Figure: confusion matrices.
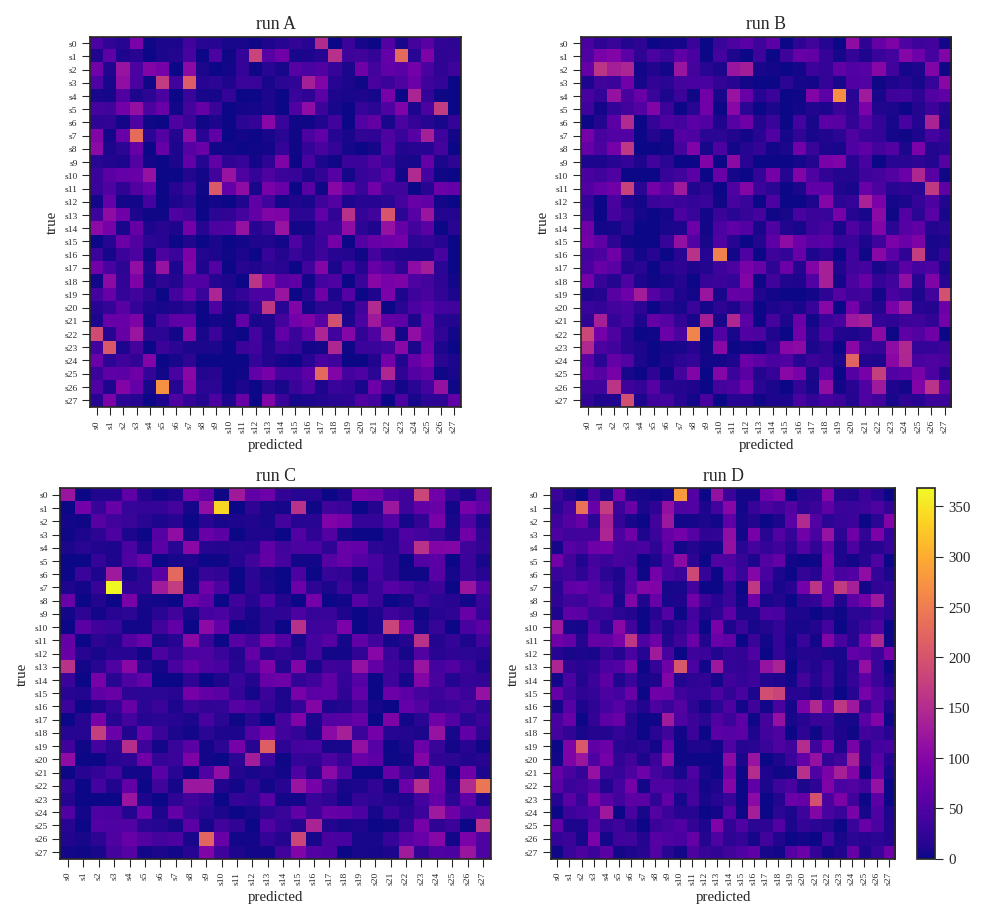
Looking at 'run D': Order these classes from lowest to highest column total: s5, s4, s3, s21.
s5, s21, s3, s4
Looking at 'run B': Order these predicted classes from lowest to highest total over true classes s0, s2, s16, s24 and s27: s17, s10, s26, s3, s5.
s5, s17, s26, s10, s3
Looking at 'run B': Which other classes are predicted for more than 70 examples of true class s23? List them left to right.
s0, s10, s15, s16, s20, s24
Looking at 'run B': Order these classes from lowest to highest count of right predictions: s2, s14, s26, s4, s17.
s14, s4, s17, s2, s26
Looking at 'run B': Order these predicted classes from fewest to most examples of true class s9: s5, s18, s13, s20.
s13, s20, s5, s18
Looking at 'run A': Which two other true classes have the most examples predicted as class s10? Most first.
s11, s14
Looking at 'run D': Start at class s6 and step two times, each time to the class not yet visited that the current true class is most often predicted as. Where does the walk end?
s26
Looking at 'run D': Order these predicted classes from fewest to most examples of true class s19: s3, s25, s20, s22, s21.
s25, s21, s3, s22, s20
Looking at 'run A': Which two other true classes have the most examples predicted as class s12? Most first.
s1, s18
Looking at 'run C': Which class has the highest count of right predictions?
s7
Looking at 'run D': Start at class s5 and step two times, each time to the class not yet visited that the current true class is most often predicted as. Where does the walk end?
s0
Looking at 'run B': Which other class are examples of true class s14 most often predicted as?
s22
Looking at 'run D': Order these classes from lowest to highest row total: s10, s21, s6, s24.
s10, s24, s6, s21
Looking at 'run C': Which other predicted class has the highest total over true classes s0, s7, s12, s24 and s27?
s3
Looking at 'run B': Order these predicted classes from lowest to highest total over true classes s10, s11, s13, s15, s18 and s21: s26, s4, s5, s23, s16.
s4, s5, s23, s16, s26
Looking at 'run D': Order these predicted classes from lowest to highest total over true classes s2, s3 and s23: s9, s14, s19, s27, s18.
s18, s27, s19, s14, s9
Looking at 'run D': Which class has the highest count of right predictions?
s13
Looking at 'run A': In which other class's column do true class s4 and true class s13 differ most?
s19
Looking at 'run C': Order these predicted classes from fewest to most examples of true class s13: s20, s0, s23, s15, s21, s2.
s2, s21, s20, s15, s23, s0
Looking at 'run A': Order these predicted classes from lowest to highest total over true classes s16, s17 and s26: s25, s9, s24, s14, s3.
s14, s9, s24, s25, s3
